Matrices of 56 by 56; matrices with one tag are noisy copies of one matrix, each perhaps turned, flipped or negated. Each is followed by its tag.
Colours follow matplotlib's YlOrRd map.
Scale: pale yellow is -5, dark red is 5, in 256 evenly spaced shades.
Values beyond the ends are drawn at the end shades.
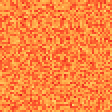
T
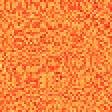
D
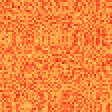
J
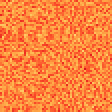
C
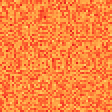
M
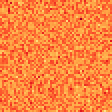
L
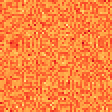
M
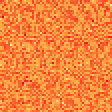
M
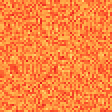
M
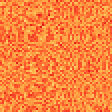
C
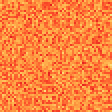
T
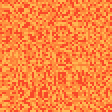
D
